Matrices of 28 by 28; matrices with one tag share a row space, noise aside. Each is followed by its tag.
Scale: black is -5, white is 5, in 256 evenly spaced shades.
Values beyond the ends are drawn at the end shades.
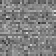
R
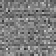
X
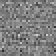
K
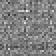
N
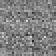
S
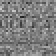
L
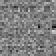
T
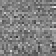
T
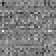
X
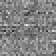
R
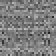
X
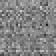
L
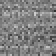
T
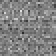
T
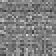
S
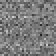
L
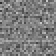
L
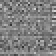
T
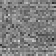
R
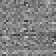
R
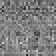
K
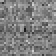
S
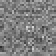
S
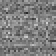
R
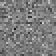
S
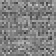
N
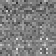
L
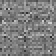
N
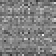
T
